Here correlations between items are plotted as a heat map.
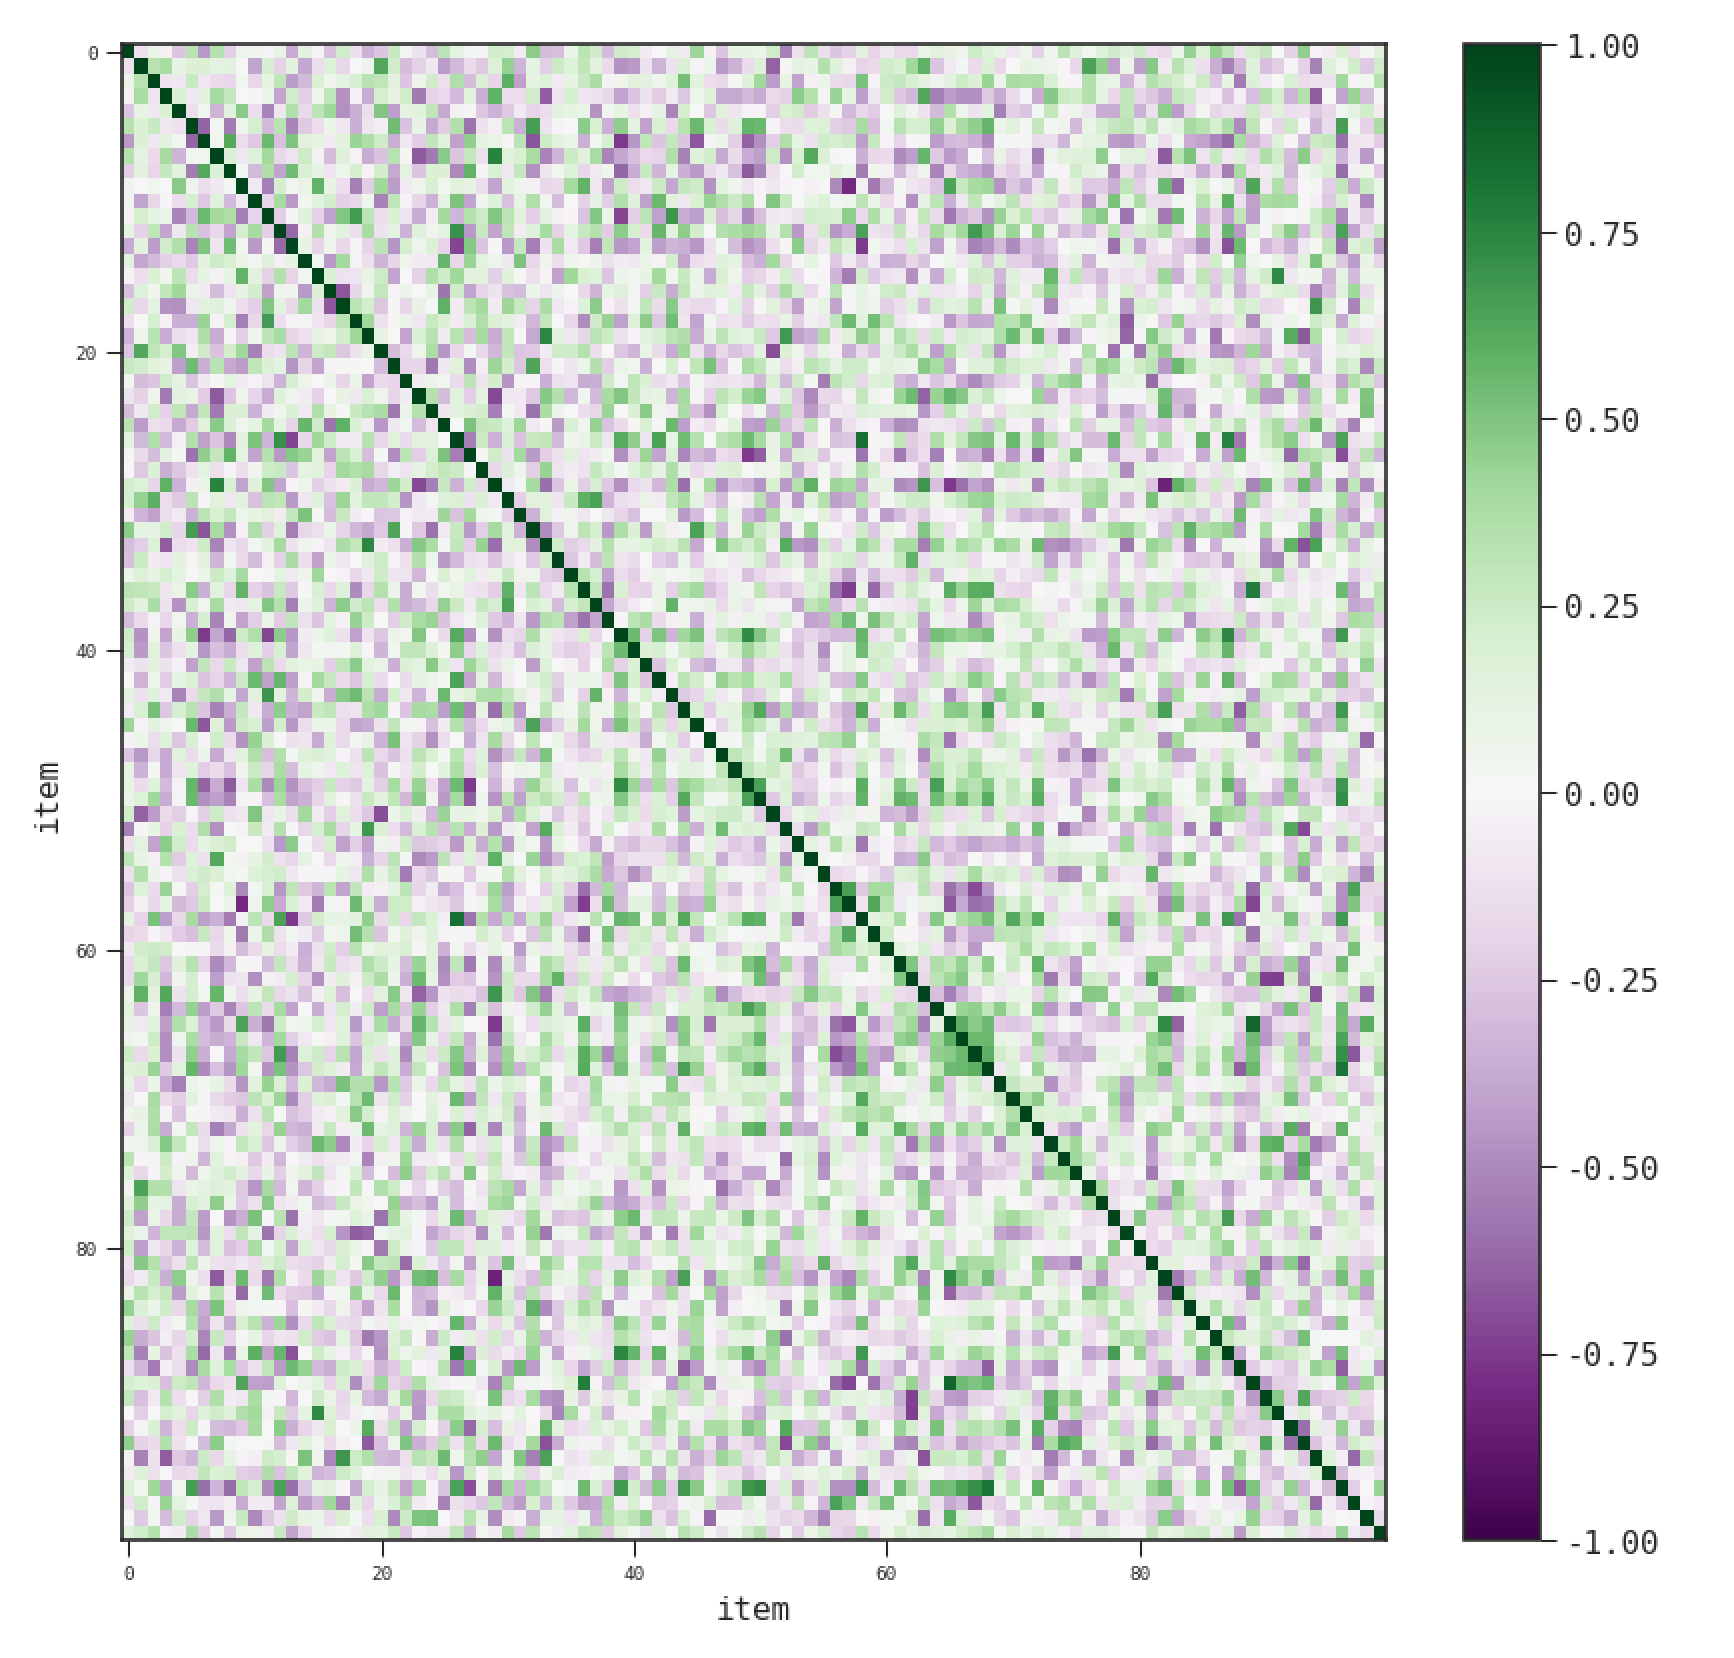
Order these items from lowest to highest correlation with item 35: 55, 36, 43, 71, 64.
64, 71, 43, 55, 36
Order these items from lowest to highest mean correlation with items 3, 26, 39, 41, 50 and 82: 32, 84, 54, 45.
54, 84, 32, 45
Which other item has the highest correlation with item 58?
26
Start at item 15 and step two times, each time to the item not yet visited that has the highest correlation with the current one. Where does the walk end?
73
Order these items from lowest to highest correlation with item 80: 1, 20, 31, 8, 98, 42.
20, 1, 8, 98, 31, 42
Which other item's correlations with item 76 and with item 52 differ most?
47
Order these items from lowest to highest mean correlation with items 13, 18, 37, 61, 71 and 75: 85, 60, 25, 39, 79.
79, 39, 85, 25, 60
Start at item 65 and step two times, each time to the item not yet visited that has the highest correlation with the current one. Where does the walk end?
36
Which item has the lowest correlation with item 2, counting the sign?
88
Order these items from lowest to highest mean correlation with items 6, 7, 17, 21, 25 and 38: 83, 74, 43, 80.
74, 80, 83, 43
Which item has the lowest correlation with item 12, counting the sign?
13
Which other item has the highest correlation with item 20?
1
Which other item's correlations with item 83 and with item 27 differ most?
21
